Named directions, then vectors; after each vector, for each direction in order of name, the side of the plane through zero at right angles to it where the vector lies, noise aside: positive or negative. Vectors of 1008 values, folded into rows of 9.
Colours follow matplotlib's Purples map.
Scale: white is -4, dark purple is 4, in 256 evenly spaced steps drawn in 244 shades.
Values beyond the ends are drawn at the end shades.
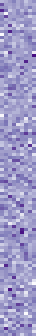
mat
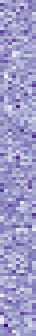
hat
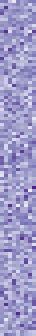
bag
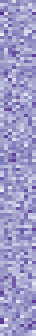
positive, negative, positive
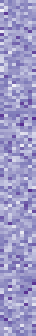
negative, negative, negative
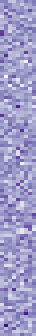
positive, positive, negative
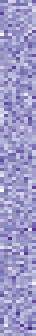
positive, negative, positive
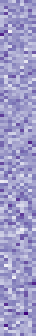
positive, positive, negative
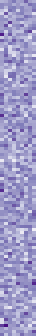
negative, positive, negative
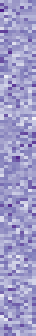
positive, positive, positive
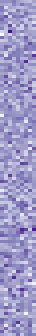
negative, negative, positive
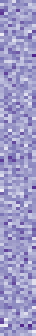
positive, negative, positive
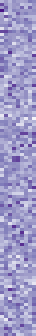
positive, positive, positive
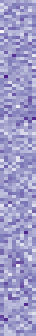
negative, negative, negative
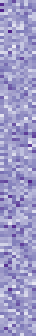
negative, positive, positive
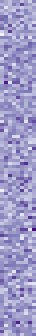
negative, negative, positive
